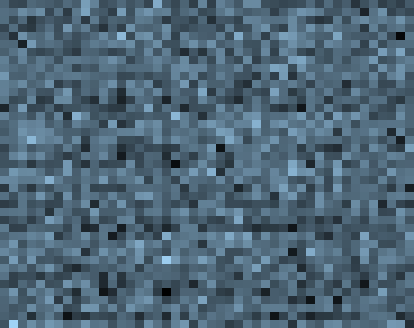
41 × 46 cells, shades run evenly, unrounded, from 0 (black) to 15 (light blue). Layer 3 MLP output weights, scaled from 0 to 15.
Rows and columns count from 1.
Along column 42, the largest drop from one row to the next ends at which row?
9
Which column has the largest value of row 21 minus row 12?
33
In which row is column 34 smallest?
14
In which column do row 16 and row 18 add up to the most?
4
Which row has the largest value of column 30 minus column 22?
36
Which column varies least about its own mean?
42
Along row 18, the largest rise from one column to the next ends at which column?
46
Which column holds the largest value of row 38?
23
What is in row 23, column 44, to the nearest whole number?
6
